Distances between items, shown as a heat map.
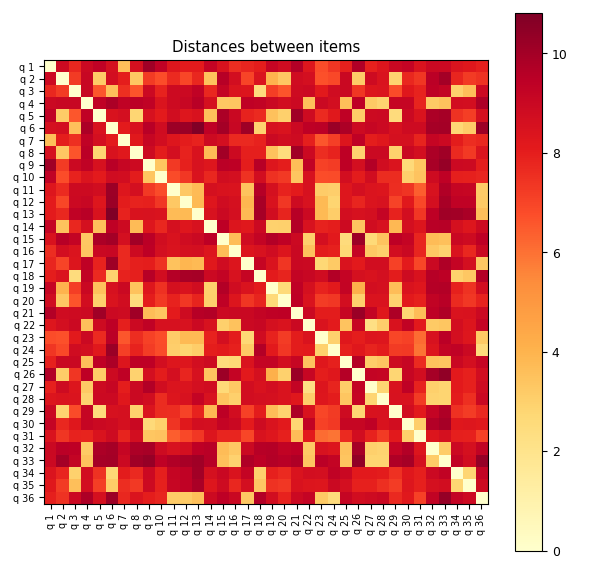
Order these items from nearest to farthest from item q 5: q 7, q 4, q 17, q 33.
q 17, q 7, q 4, q 33
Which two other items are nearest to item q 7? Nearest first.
q 1, q 23
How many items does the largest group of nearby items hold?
9
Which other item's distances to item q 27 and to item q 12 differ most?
q 33
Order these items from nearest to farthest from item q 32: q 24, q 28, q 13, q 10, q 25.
q 28, q 25, q 24, q 10, q 13
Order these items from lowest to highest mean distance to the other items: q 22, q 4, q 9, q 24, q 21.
q 24, q 22, q 4, q 9, q 21
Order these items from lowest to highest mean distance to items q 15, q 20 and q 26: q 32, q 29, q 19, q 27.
q 29, q 19, q 27, q 32
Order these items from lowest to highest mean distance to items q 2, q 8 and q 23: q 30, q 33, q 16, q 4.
q 30, q 16, q 4, q 33
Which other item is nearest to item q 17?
q 23
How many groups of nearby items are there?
6
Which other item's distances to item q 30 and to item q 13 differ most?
q 21
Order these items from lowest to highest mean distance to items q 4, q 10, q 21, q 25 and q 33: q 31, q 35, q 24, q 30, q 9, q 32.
q 32, q 31, q 30, q 9, q 24, q 35
